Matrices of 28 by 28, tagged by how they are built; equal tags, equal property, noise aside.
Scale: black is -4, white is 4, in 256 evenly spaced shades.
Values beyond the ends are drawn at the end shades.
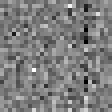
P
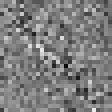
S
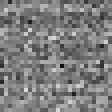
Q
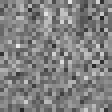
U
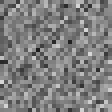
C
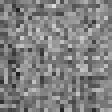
Q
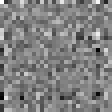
U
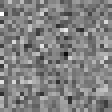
U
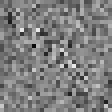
S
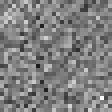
C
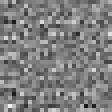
U
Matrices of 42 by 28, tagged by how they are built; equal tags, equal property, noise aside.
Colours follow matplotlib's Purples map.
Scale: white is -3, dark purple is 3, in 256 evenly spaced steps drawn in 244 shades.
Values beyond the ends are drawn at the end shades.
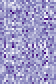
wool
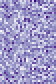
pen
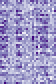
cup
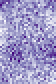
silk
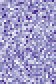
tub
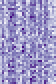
cup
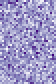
tub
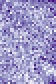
silk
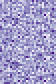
pen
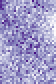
silk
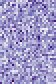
tub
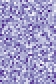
tub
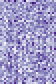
cup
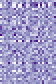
wool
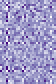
wool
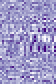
wool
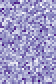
tub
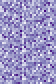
pen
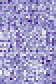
cup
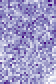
silk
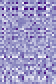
wool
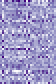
wool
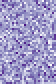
tub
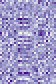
wool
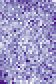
silk
